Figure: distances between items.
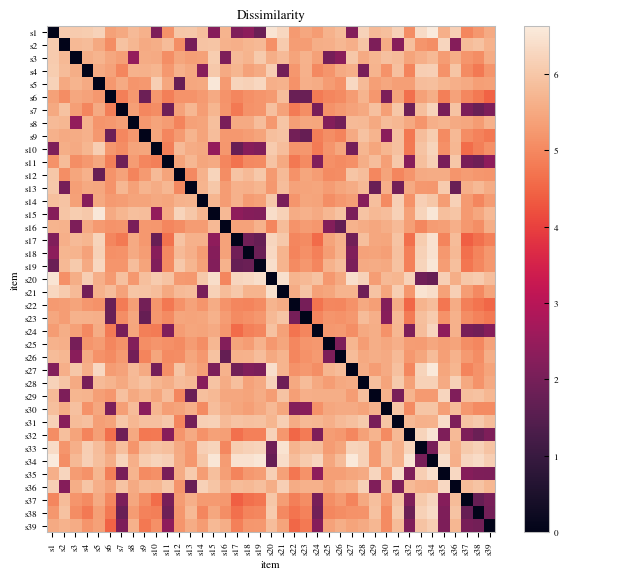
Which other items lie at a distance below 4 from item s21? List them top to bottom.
s4, s14, s28
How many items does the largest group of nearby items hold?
8
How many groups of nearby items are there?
8
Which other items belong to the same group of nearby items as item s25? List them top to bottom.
s3, s8, s16, s26
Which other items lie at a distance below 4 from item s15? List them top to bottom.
s1, s10, s17, s18, s19, s27
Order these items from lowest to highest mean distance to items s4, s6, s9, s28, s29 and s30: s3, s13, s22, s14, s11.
s22, s14, s13, s11, s3
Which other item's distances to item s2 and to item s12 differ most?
s5
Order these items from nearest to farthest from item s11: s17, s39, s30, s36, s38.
s38, s39, s17, s30, s36
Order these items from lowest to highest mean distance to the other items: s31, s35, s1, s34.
s35, s1, s31, s34
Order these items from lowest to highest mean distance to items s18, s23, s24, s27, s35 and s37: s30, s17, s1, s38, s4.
s38, s17, s1, s30, s4
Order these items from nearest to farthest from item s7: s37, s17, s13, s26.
s37, s17, s26, s13
